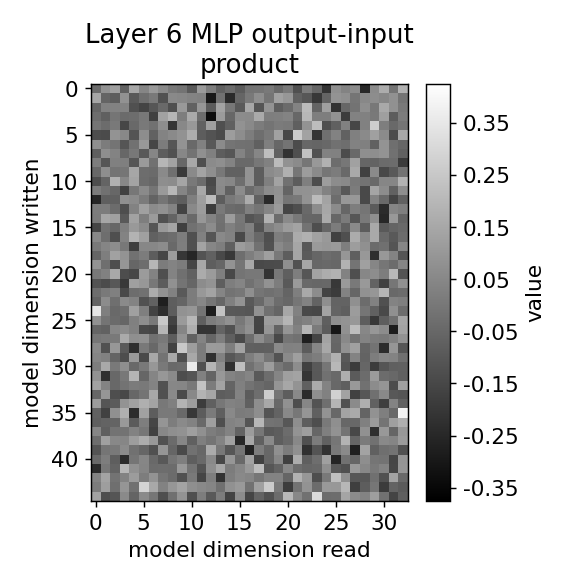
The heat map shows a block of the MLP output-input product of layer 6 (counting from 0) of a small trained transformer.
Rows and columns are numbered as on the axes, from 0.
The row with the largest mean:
43
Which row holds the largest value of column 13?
24
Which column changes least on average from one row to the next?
28
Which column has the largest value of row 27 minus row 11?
3
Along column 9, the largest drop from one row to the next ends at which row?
29
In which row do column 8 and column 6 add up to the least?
26
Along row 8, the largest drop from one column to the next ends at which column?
11
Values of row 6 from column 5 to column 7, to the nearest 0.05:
0.1 -0.15 0
